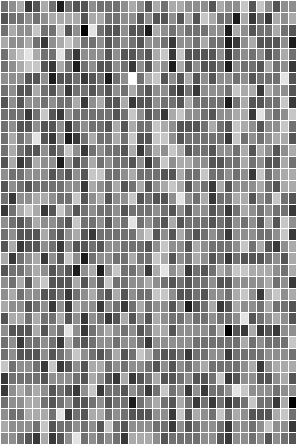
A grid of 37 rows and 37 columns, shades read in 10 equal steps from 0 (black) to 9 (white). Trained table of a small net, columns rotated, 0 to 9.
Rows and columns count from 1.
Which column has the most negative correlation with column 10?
21
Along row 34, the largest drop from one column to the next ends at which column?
37
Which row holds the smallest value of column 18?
13
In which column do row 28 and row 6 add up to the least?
29
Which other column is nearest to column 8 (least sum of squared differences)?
4
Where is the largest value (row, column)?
7, 17
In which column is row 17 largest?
23
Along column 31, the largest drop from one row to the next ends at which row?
28
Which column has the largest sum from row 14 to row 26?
31
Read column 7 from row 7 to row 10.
1 3 5 3
